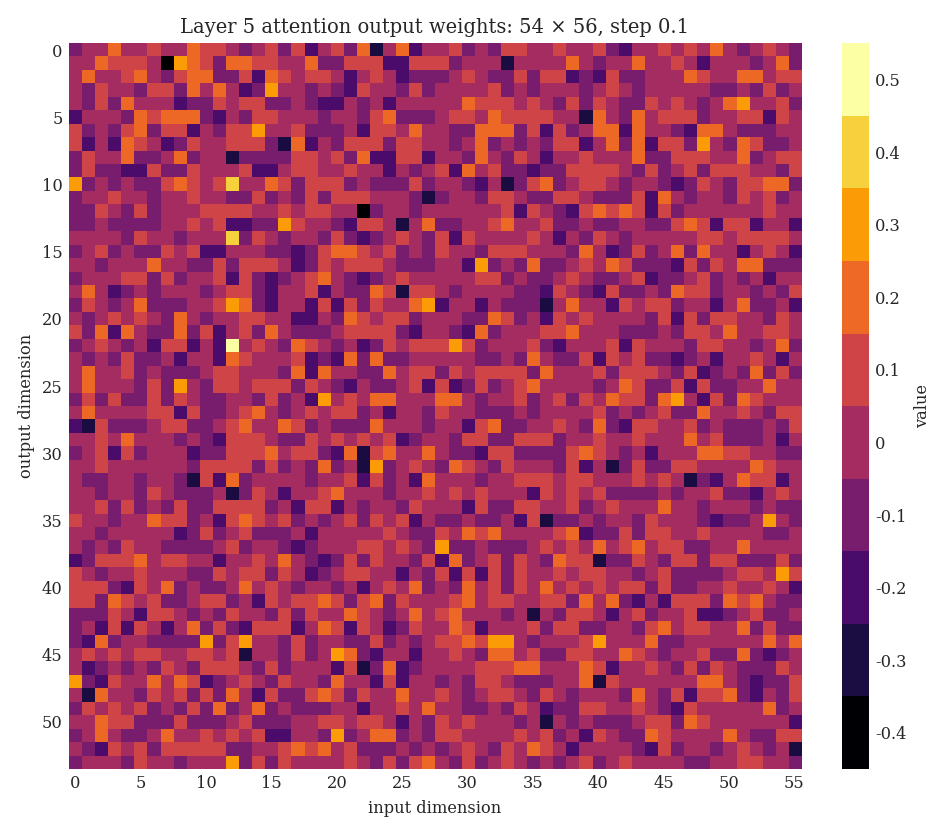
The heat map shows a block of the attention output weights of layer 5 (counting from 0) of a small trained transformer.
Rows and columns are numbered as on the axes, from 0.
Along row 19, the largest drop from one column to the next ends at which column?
28
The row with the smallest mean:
23
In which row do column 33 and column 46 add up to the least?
10
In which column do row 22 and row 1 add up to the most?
12
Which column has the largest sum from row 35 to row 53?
32
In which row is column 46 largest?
26
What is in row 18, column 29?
-0.1
